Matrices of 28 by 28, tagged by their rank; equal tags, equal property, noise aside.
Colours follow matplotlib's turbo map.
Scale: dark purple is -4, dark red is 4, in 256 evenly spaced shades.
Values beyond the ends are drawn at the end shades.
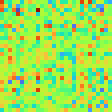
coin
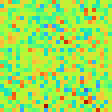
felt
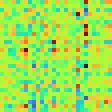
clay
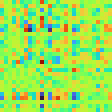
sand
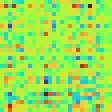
clay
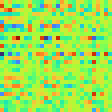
sand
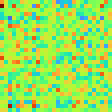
coin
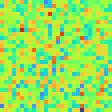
felt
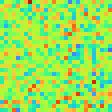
felt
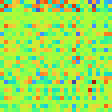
sand
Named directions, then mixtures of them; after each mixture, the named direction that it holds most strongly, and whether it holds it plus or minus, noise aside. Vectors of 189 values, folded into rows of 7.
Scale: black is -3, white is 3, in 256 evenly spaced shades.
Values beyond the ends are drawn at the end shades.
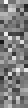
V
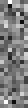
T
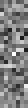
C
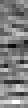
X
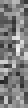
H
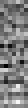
X, plus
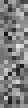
V, minus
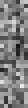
H, minus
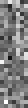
T, plus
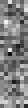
T, plus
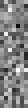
V, plus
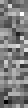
X, minus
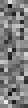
T, plus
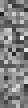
C, minus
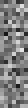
C, plus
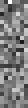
C, minus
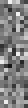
T, plus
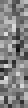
H, minus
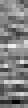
X, minus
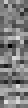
X, plus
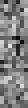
H, minus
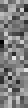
V, plus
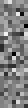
C, minus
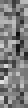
H, minus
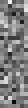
T, plus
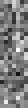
H, plus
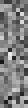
T, minus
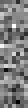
C, plus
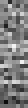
X, minus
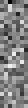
C, plus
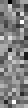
T, minus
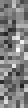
H, plus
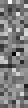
C, minus
